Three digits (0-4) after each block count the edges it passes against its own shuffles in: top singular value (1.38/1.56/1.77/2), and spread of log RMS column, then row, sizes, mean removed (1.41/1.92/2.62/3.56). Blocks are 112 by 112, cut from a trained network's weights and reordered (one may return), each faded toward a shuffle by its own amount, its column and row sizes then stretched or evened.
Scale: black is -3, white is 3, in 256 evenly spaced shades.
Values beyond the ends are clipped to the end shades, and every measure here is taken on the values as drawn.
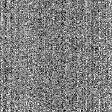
3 2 1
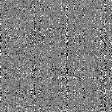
1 4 3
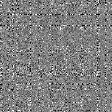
3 3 3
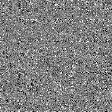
0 2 2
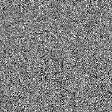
2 2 2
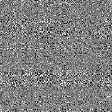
4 3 4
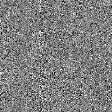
1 3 1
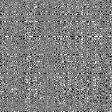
2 3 4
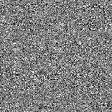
2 0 2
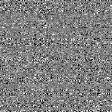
2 2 4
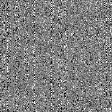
1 4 0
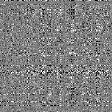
4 3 4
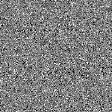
0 2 2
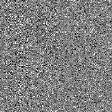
3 3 1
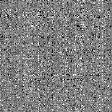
0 3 3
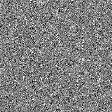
0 2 0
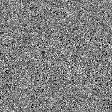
2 0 2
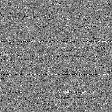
3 0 3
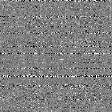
2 2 4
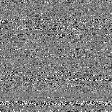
1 0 4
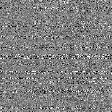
0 1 4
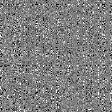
1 4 2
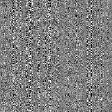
4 4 0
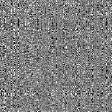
3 4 2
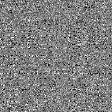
3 2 3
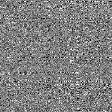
2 2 3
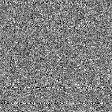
4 1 2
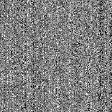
2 3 0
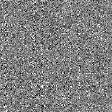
0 3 2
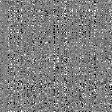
0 4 3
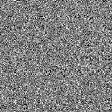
3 1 2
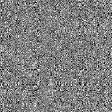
4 3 1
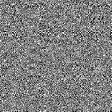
3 1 2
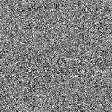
2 1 2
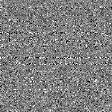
0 2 3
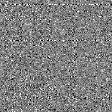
3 2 3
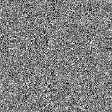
3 2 1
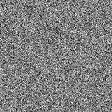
2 0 0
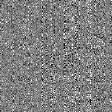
2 4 1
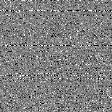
1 1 4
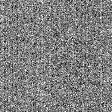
1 1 0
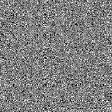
4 2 2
